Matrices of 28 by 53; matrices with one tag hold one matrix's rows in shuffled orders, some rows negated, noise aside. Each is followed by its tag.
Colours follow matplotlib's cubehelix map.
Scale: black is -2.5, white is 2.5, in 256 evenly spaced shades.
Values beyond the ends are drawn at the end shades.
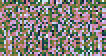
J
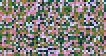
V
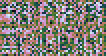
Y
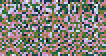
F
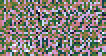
J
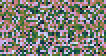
V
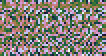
J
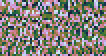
F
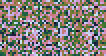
F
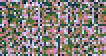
F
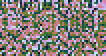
F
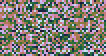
V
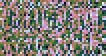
J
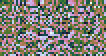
V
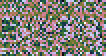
Y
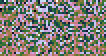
V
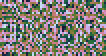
Y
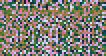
J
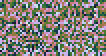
F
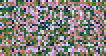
V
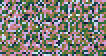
F
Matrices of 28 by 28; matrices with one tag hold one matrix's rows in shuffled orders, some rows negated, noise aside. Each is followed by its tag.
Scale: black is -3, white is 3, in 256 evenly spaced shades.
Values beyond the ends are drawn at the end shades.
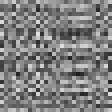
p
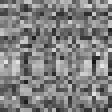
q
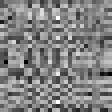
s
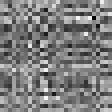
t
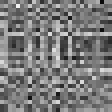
s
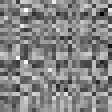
q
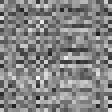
p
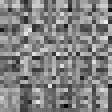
q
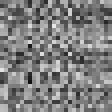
s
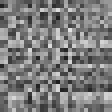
s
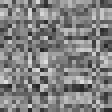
t
